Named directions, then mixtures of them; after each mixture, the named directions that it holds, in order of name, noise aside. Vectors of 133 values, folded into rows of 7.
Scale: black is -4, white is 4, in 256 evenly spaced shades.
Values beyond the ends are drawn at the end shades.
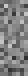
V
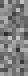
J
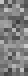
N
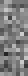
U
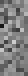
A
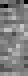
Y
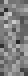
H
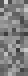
H, J.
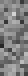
H, J, V.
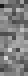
J, N, Y.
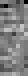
Y.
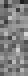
J, Y.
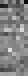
J, Y.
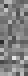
U, V.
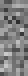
U.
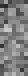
A, H, Y.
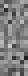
U, V.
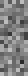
J.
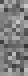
N.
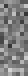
V.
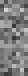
N.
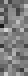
A, N, Y.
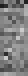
J, U, Y.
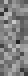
H.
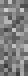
N, U.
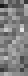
A, J, Y.
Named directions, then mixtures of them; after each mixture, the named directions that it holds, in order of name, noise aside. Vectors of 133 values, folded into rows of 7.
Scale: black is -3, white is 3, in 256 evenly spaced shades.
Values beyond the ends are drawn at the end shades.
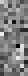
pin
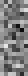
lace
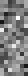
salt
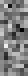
lace, pin, salt.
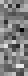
lace, pin.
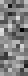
lace, pin, salt.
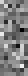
lace, pin.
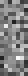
lace, pin, salt.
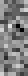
lace, salt.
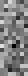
lace, salt.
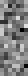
lace, pin, salt.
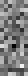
lace, pin, salt.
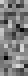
lace, pin, salt.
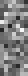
lace, salt.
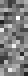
salt.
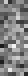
lace, salt.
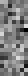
pin, salt.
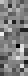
pin.
